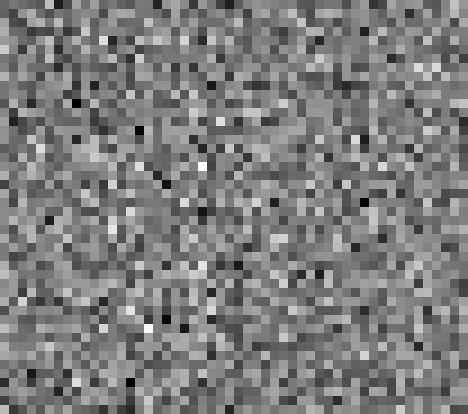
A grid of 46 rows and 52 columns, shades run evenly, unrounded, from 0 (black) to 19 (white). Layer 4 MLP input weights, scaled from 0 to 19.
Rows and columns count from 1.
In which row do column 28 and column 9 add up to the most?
13
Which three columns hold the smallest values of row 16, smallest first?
41, 9, 22
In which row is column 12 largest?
5
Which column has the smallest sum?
27
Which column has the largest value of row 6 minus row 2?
1
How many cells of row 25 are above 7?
45
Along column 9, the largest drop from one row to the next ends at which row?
44
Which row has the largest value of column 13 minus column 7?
21
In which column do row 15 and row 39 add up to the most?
48
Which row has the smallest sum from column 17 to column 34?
36
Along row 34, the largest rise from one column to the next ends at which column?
3
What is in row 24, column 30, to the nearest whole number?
12
